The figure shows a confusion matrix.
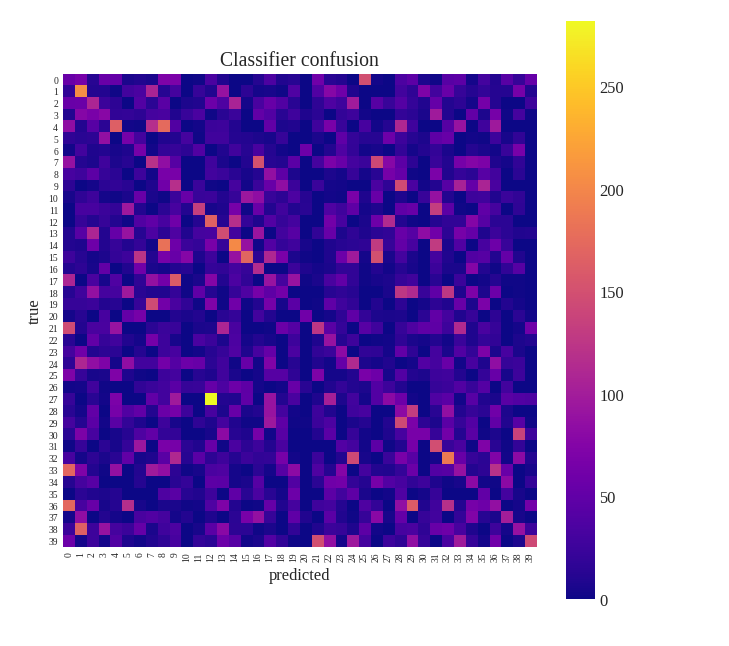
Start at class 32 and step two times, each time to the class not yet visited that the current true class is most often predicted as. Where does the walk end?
1
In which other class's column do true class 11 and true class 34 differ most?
31
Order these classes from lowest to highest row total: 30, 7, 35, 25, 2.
35, 25, 30, 2, 7
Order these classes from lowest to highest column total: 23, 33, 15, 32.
15, 23, 33, 32
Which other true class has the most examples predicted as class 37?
34
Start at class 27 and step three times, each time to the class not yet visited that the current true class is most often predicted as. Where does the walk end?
8
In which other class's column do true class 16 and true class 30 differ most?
38
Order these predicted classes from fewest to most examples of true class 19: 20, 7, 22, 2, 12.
20, 2, 22, 12, 7
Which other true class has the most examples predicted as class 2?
13
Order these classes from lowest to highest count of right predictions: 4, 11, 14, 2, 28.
28, 2, 11, 4, 14
